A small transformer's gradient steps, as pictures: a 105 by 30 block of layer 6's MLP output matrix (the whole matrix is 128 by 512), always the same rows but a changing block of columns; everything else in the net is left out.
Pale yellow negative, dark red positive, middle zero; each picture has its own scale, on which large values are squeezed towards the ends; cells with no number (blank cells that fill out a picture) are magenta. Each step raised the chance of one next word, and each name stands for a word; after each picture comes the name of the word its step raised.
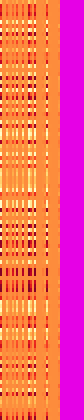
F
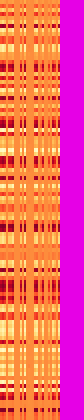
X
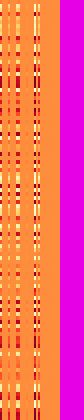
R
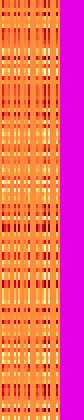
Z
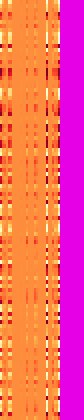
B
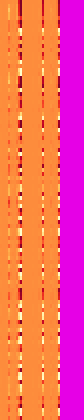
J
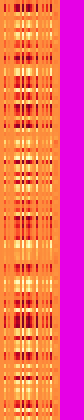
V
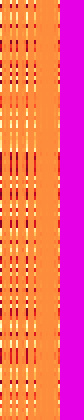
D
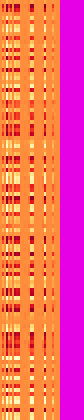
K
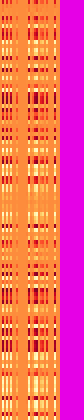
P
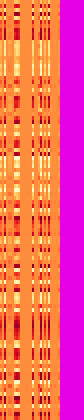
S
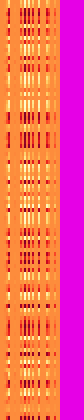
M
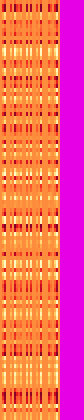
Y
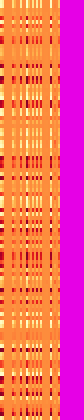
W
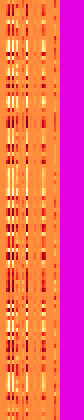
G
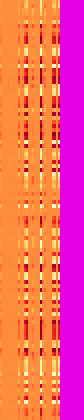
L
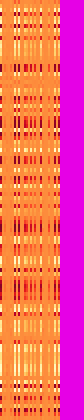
X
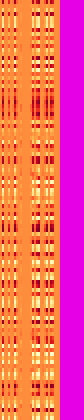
Z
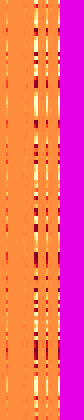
G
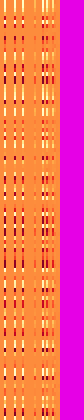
W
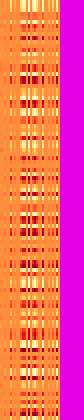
W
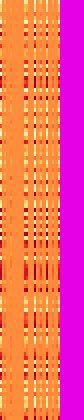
F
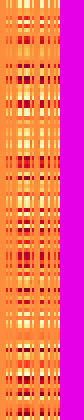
W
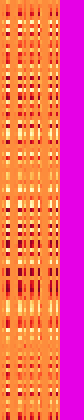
F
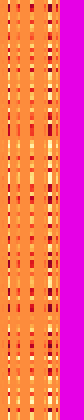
K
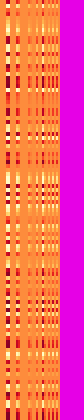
R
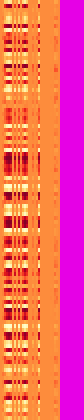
D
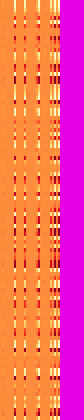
W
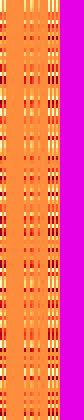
W
